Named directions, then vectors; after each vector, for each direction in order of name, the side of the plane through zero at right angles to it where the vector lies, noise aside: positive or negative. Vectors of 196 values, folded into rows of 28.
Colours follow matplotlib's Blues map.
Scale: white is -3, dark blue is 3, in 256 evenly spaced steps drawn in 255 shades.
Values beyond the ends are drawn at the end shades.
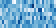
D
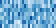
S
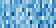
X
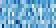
negative, negative, negative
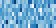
negative, negative, negative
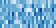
positive, positive, positive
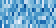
negative, positive, positive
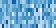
negative, negative, negative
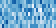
negative, negative, negative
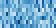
positive, negative, negative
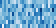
positive, positive, positive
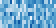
positive, negative, positive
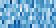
positive, negative, positive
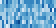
positive, negative, negative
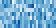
positive, negative, positive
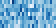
negative, positive, negative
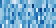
positive, positive, positive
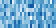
positive, negative, positive
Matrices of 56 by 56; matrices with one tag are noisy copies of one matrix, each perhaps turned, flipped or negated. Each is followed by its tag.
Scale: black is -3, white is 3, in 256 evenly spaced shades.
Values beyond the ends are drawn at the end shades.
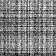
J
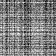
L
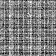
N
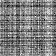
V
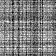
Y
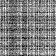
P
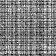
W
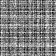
N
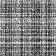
Y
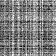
Y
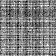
P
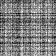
Y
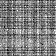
P
